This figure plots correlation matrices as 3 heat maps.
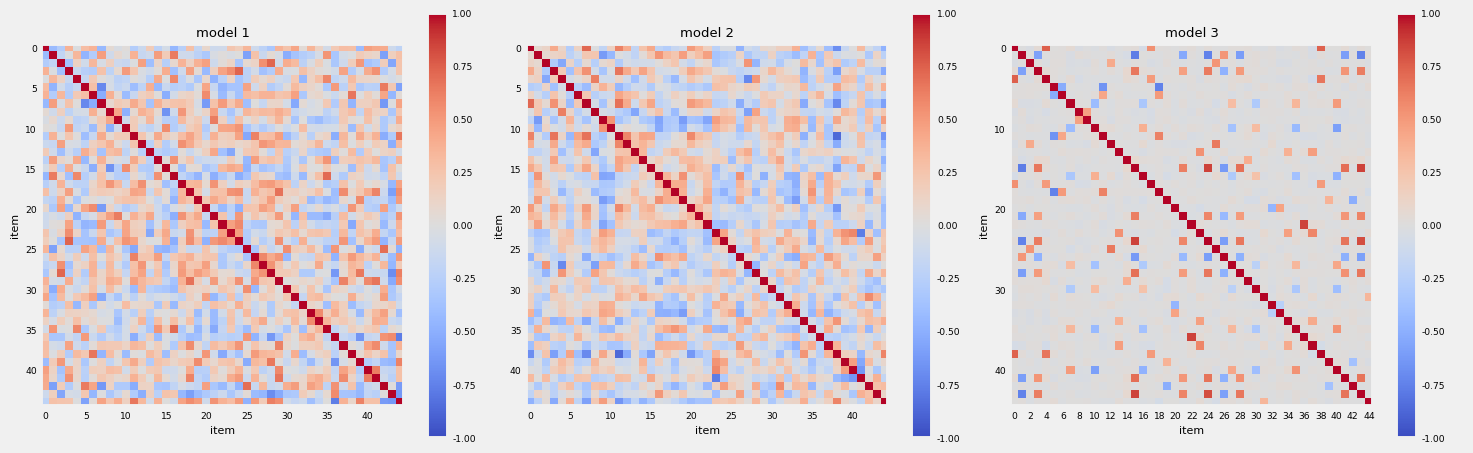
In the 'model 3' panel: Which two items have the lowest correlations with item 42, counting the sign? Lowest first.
19, 39
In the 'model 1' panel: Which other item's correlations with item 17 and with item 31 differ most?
21
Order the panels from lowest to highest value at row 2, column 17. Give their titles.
model 3, model 2, model 1
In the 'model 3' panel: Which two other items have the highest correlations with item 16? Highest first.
10, 30
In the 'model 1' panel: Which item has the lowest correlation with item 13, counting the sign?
23
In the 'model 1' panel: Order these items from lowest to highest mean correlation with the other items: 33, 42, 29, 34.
42, 33, 34, 29
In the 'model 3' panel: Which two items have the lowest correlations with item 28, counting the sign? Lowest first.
1, 26
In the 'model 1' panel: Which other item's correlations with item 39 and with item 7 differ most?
20
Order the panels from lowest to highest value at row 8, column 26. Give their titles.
model 2, model 3, model 1
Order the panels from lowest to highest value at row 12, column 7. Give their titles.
model 3, model 1, model 2
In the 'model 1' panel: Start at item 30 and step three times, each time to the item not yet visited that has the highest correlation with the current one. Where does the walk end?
5
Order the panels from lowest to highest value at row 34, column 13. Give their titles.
model 1, model 2, model 3
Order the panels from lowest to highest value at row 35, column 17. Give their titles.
model 1, model 3, model 2
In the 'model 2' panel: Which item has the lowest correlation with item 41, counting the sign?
23
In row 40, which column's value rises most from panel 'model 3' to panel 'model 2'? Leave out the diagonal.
10
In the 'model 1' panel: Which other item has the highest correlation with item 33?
34
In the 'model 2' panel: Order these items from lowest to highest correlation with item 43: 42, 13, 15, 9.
9, 13, 15, 42
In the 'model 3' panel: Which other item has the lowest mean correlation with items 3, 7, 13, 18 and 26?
5
